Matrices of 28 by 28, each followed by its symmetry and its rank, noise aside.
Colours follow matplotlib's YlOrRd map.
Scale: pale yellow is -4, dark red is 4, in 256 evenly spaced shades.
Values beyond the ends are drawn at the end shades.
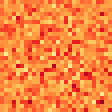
symmetric, rank six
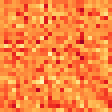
antisymmetric, rank six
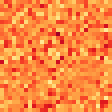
symmetric, rank six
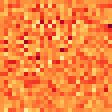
antisymmetric, rank six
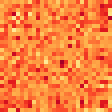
symmetric, rank six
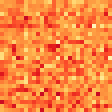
no symmetry, rank six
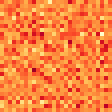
no symmetry, rank four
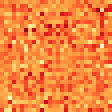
antisymmetric, rank six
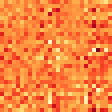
no symmetry, rank five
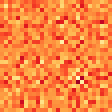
symmetric, rank five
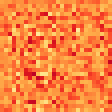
no symmetry, rank five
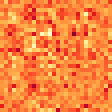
no symmetry, rank six
